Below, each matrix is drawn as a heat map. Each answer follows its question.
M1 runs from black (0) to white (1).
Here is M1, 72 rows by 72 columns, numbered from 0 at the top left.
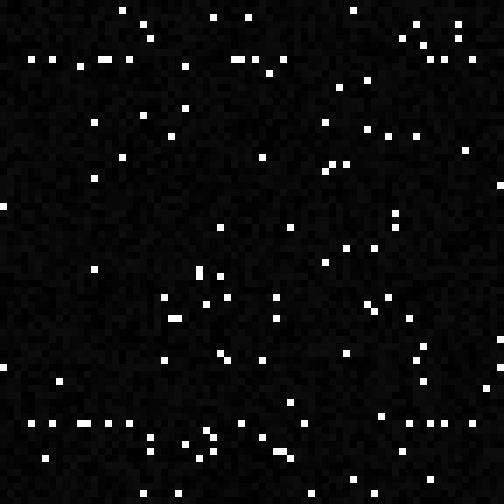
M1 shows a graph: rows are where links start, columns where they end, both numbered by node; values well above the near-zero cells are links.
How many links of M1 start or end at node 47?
1
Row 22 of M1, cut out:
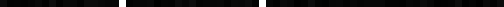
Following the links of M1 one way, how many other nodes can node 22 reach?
4
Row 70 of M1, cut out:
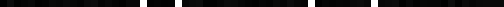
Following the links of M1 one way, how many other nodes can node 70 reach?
5
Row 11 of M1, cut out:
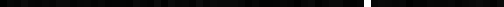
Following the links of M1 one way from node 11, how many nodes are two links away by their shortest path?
2
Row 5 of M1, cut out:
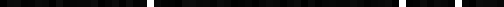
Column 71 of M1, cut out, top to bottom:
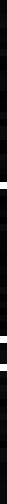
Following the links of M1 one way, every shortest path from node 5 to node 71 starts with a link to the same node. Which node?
node 65
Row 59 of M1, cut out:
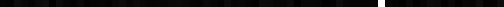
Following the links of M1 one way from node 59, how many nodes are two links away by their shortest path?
2
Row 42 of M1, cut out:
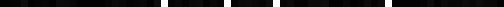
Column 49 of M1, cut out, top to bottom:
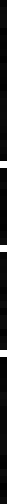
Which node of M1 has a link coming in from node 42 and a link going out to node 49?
node 23
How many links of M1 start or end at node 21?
4
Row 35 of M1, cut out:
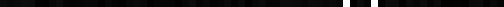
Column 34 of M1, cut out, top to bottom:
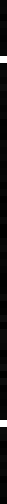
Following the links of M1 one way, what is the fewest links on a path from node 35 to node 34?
3
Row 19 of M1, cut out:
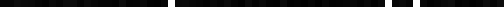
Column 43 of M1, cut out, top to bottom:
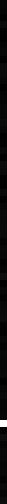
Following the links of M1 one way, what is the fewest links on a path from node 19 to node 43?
4
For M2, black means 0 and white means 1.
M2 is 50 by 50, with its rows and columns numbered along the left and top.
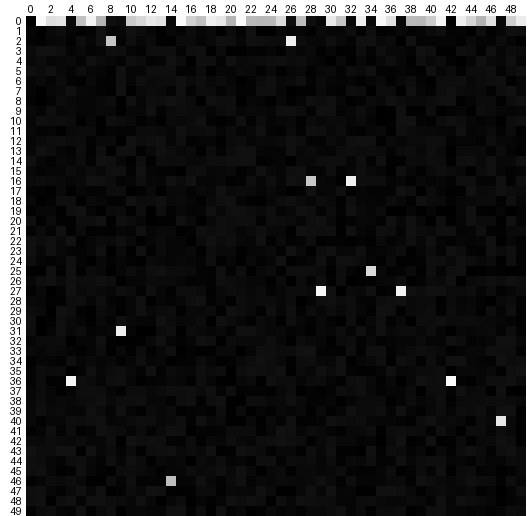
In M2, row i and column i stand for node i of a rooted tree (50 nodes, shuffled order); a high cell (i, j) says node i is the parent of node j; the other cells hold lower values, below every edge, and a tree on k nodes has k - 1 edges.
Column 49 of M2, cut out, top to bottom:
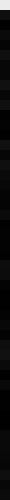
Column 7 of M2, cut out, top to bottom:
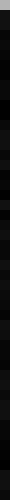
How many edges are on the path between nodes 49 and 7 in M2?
2
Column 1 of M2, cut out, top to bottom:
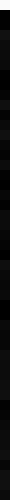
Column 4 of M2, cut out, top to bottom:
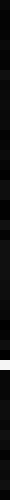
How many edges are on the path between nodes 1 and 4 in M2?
3
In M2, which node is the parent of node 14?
46
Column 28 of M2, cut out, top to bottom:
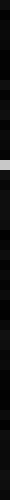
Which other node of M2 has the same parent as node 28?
32
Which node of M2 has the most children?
0
